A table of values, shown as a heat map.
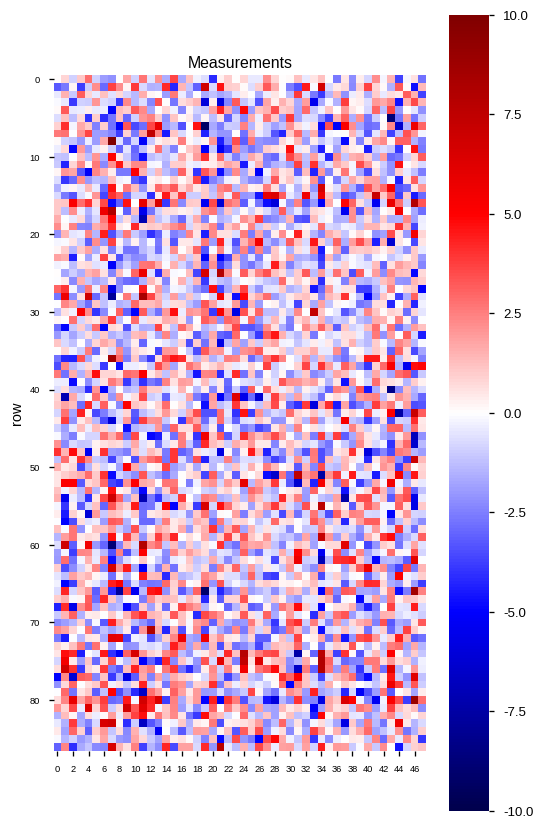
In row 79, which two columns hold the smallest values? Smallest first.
11, 39
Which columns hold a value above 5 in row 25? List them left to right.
11, 19, 21
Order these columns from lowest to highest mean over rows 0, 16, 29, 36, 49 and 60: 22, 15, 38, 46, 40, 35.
40, 38, 35, 22, 46, 15
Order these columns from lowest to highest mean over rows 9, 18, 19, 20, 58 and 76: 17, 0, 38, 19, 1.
19, 17, 38, 0, 1
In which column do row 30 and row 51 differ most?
34
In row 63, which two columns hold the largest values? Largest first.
7, 40
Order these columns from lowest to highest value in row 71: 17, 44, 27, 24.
24, 44, 17, 27
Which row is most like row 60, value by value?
28
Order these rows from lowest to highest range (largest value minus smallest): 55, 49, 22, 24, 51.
22, 24, 49, 55, 51
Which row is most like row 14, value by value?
59
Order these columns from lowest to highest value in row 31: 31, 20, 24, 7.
24, 31, 20, 7
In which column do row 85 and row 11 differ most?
33
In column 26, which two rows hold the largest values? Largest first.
75, 21
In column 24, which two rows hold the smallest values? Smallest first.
41, 11
